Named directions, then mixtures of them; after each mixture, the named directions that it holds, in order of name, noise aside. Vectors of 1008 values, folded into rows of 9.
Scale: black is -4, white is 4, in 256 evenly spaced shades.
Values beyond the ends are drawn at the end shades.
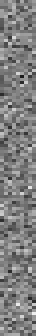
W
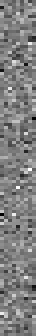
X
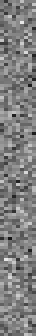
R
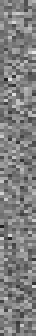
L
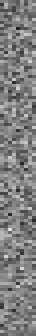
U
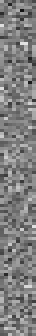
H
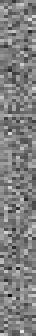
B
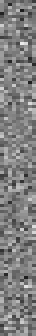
H.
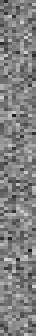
R.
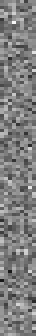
L, W.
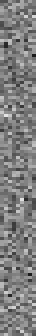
B, R, W.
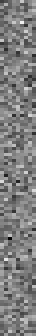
L, R.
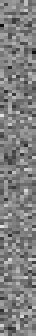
H, L, U.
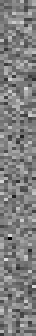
L, R.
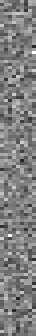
L, U.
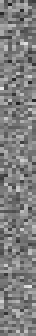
H, L, U.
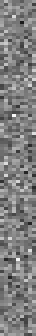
R.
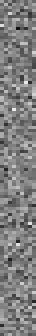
H, U, W.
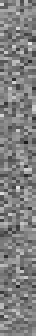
U, X.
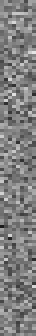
L.
